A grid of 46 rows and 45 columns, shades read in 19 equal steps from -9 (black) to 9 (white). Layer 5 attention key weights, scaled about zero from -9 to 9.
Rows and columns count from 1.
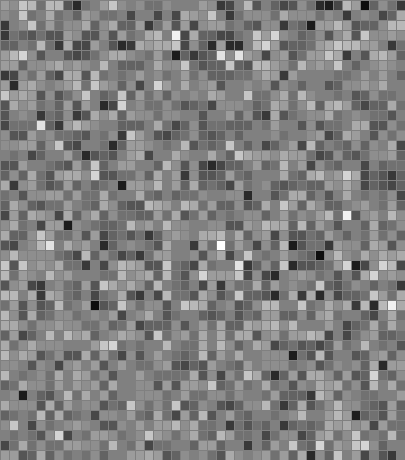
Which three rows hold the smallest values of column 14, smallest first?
19, 5, 14
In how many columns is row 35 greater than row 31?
18
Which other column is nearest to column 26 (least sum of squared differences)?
7
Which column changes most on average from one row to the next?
1
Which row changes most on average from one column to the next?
27
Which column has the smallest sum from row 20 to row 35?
40
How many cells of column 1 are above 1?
17
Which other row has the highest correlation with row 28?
30
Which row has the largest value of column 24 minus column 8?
23
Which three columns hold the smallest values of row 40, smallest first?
3, 35, 6
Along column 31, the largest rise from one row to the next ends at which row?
31
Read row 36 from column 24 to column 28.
-2 2 0 3 0
